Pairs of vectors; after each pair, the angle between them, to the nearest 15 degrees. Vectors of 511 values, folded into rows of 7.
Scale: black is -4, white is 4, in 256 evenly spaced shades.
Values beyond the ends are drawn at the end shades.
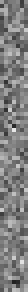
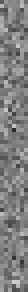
165 degrees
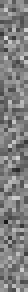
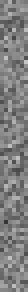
30 degrees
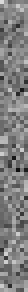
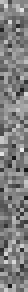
30 degrees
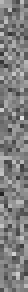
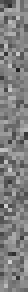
120 degrees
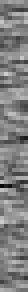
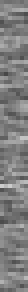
165 degrees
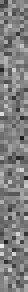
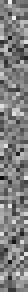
105 degrees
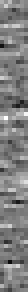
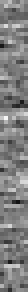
15 degrees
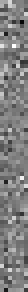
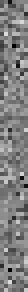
150 degrees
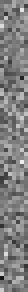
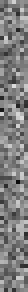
60 degrees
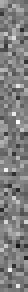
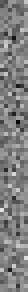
150 degrees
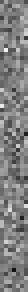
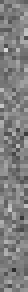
15 degrees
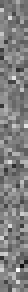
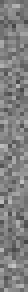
90 degrees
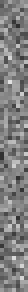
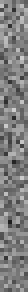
105 degrees
